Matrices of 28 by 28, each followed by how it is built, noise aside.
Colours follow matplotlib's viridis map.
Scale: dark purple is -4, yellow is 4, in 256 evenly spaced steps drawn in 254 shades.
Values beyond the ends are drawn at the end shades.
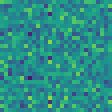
repeating rows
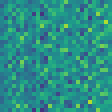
repeating rows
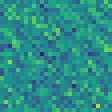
Toeplitz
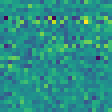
uneven rows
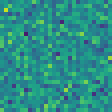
noise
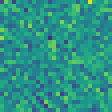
Toeplitz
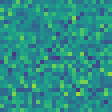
noise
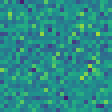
repeating columns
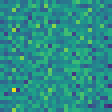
repeating rows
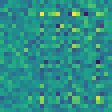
low rank
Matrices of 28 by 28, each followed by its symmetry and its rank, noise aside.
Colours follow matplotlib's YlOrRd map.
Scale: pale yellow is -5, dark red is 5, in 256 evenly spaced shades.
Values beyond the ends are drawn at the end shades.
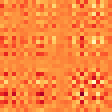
antisymmetric, rank two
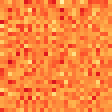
no symmetry, rank four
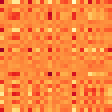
no symmetry, rank two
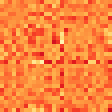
symmetric, rank three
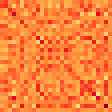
symmetric, rank three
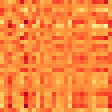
antisymmetric, rank two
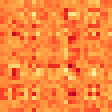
antisymmetric, rank four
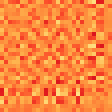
antisymmetric, rank two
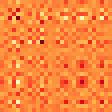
symmetric, rank two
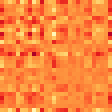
antisymmetric, rank two
